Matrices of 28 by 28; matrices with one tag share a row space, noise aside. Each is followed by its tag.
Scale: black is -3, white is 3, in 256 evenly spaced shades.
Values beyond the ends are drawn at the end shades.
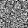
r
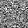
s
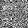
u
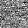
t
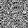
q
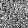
q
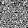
q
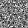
q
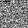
t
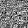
t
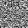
s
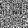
q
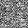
t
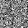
r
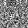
s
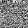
q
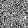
q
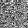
r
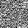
t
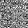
q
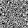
q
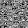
s
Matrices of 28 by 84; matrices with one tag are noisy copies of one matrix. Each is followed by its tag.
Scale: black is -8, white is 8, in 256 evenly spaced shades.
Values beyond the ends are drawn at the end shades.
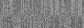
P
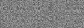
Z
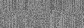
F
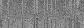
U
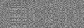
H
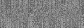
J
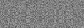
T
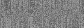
J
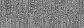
J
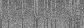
U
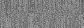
J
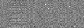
H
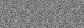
T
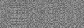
H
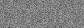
T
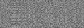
H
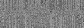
F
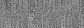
J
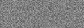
Z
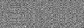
H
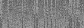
U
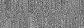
J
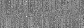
J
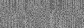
F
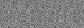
T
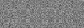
T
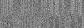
P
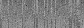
U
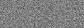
Z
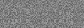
T
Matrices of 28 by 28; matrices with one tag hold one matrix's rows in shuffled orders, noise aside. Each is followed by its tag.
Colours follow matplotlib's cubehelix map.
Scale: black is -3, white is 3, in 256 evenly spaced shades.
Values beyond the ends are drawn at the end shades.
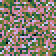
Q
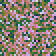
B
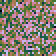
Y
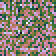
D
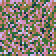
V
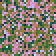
Y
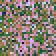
B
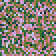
Y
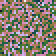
V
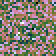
Q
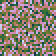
V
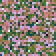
Q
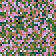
D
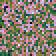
Y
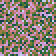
V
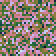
B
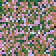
D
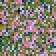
Y
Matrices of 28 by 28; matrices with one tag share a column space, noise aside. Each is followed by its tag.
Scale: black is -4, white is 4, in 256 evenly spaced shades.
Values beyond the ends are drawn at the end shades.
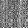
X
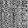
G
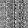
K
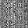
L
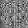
L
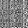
X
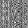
L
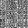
X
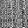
X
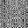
X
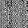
G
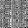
X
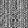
X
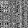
G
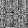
X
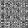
L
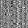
G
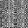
X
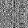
G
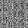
K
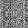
K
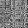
X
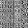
G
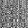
X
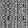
L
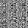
K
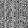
K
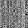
G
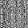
G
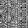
L
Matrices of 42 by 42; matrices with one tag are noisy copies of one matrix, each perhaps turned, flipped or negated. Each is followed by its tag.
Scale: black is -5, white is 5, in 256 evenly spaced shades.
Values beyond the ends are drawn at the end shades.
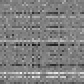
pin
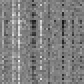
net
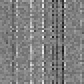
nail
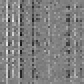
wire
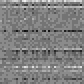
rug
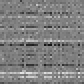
pin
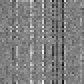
nail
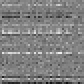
rug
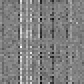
nail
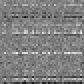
rug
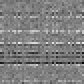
nail
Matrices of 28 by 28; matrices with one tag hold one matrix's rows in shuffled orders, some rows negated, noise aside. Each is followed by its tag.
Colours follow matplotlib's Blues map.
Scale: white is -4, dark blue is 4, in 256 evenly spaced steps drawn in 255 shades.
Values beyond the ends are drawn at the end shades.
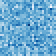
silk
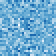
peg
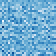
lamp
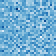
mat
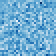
mat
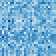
lamp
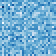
lamp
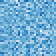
mat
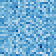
mat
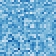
peg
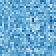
silk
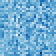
mat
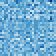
silk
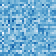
lamp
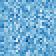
mat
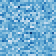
peg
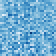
peg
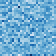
peg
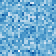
peg
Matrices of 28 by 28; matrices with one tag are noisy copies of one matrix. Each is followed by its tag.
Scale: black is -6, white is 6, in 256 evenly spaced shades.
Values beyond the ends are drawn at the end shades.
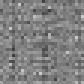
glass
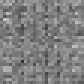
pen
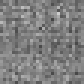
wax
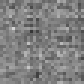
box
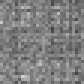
wax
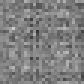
box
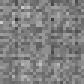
wax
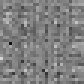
pen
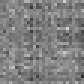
box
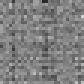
glass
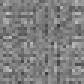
pen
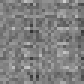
box
